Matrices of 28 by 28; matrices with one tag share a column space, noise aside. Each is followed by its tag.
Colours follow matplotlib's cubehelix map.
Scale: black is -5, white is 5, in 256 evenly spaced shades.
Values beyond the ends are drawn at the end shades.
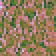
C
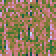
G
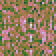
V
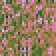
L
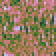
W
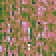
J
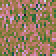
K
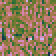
J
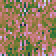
G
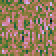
V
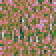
V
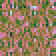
C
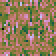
W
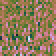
J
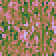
W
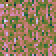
K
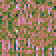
L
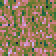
C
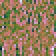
L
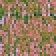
K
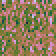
L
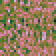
V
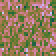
C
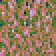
C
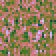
V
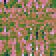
G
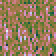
J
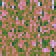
C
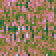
W
